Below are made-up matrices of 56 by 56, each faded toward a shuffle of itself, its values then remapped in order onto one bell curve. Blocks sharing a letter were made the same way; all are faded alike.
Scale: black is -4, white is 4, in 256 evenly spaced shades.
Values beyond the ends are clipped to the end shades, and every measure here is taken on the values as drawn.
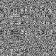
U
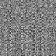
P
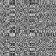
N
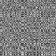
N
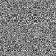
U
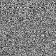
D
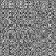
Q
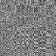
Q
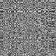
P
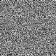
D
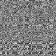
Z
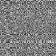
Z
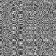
Q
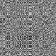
N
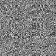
U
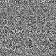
U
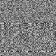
U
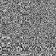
Z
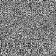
U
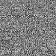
U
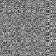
Q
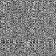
Z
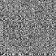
Z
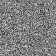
D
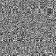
Z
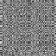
N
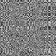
Q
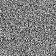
D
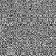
P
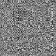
P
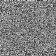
D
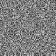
U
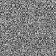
U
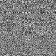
U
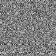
D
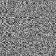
U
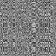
Q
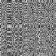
Q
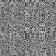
P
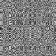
Q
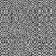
N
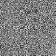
Z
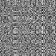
Q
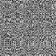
P
